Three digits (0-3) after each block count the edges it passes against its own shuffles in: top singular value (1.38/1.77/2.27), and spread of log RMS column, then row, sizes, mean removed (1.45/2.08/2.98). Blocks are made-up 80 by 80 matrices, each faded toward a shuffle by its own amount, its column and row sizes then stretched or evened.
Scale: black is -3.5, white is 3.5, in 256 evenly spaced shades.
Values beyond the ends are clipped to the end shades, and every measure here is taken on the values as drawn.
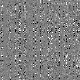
2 3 1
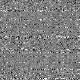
1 0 3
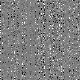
0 3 0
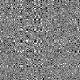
3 2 2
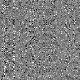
2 2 0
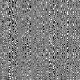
3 3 0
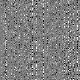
2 3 0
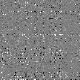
1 2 2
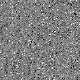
1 2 0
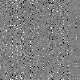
1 3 1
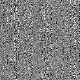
0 3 0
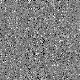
1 1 1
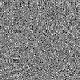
2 0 0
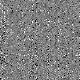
0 2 1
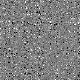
0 2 2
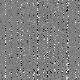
1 3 1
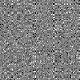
3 2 1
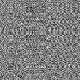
3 0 1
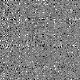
2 2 2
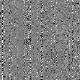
2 3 0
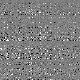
1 2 3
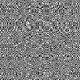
3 1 2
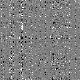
1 3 2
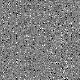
1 2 0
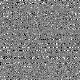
1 0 3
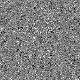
0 1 1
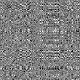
3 2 2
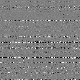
3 0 3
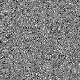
2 0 1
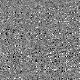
1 2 2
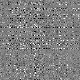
0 2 3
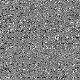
1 1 2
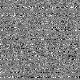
0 0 3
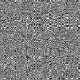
3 2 2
